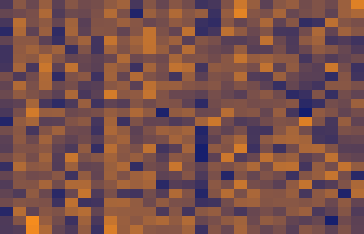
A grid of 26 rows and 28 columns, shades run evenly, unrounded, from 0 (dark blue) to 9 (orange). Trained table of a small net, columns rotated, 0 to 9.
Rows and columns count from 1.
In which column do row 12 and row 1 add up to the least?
16
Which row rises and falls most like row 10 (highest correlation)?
8
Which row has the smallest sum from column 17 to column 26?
11
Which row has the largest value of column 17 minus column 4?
14
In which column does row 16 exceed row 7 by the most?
24
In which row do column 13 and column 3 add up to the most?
25
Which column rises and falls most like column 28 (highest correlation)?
20
